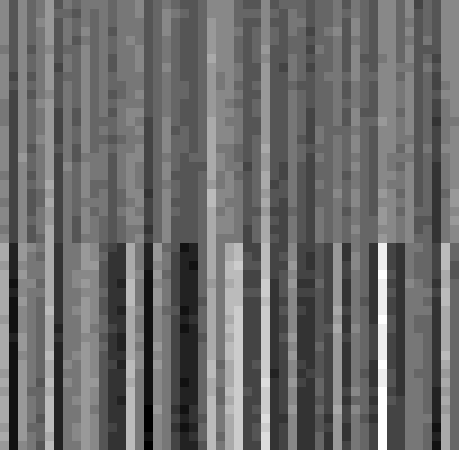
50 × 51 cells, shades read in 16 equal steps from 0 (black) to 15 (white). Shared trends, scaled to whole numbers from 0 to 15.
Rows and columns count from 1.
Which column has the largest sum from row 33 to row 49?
43
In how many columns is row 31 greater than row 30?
10
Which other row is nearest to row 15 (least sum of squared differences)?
16
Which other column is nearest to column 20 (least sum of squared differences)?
37
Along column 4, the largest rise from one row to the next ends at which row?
28
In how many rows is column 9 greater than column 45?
23
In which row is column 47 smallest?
1
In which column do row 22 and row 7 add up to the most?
24
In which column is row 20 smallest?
49
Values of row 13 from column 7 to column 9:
4 7 5
